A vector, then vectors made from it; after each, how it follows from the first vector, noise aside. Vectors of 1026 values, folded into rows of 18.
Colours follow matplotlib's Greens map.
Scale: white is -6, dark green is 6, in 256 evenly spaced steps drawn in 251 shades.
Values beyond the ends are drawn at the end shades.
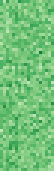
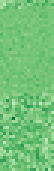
reversed, partly zeroed.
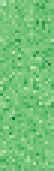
reversed, partly zeroed.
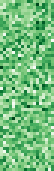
reversed, scaled up.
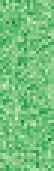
wrapped around.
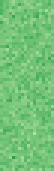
wrapped around, shrunk.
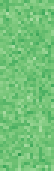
wrapped around, shrunk.
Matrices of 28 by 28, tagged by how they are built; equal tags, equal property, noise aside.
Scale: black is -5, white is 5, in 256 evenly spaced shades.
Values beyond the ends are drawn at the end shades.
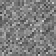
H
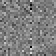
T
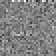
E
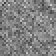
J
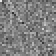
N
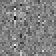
T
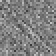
J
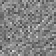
H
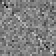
N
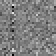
T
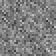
J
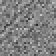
H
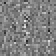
T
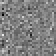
T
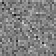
N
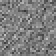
H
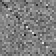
N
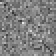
N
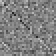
N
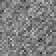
H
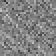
J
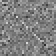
N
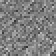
H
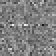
E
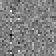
T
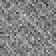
J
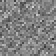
H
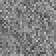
J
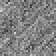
H
